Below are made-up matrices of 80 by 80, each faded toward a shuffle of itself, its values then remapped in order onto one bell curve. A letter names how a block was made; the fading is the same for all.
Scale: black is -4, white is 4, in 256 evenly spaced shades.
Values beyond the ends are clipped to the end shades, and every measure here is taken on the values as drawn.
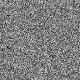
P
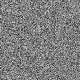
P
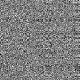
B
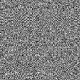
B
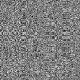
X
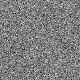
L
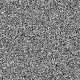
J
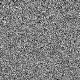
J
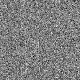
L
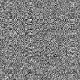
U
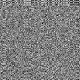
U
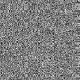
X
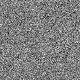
J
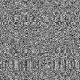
U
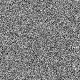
L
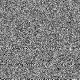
J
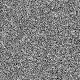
L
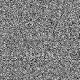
P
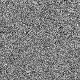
J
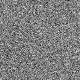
J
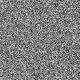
L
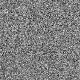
J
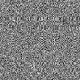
X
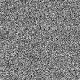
P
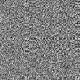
X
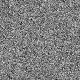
L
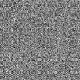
X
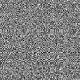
U
